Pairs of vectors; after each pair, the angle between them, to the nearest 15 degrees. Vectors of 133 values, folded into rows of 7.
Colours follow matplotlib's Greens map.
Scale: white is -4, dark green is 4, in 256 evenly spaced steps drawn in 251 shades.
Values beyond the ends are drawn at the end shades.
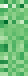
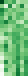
60 degrees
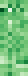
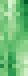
90 degrees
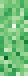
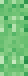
75 degrees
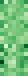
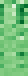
90 degrees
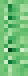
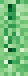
30 degrees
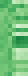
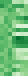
15 degrees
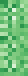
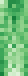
120 degrees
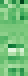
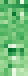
135 degrees
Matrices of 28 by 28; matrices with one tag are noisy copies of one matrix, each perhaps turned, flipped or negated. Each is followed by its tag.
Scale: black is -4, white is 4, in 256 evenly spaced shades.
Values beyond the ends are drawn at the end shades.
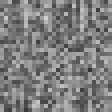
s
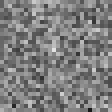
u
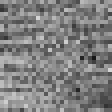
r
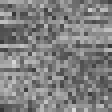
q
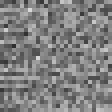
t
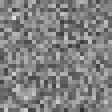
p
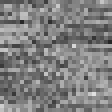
q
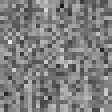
s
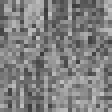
q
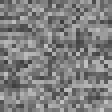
s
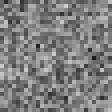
u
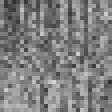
r
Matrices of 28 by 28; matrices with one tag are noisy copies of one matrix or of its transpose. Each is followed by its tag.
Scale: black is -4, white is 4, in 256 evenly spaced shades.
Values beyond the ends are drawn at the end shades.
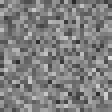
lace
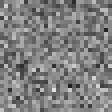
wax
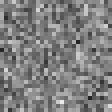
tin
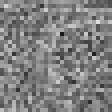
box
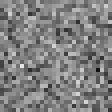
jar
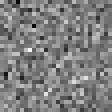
jar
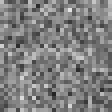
box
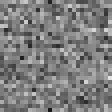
tin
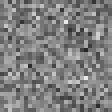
jar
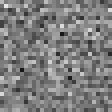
box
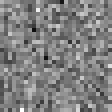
tin
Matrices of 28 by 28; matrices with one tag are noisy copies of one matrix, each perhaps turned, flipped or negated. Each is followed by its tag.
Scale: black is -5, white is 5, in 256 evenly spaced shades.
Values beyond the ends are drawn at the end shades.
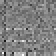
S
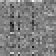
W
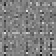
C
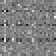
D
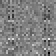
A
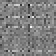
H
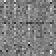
C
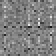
H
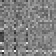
S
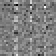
D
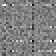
C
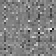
H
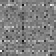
C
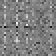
H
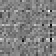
D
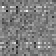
A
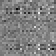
A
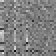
S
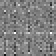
C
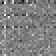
S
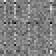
C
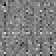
C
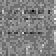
W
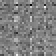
D
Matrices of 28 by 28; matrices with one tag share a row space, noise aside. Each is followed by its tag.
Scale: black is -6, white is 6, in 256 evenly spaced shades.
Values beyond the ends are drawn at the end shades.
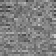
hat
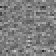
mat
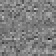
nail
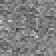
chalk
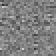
nail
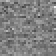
hat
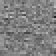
hat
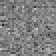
nail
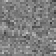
hat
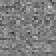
nail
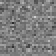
nail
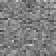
mat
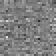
hat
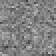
nail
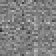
nail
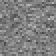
mat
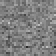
hat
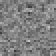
mat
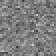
chalk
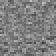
mat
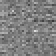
nail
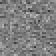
mat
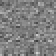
chalk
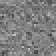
nail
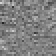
nail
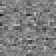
mat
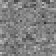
mat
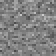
mat
